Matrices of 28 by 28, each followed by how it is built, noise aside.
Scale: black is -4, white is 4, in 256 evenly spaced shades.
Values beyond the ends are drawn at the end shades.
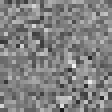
block diagonal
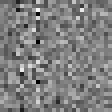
uneven columns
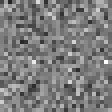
noise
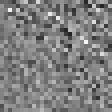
upper triangular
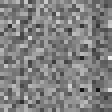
repeating rows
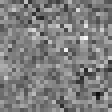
upper triangular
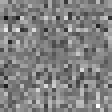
low rank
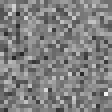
noise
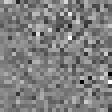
upper triangular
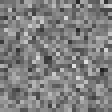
noise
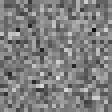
noise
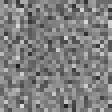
repeating rows
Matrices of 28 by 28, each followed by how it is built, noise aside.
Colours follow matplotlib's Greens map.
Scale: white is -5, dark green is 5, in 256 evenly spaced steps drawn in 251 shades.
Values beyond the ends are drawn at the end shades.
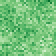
smooth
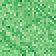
Toeplitz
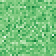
uneven rows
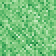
Toeplitz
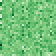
uneven columns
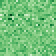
uneven rows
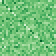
diagonal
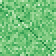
diagonal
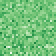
uneven rows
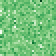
uneven columns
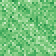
Toeplitz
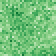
smooth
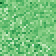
lower triangular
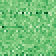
uneven rows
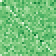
diagonal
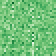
uneven columns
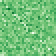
diagonal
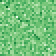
diagonal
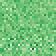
uneven rows
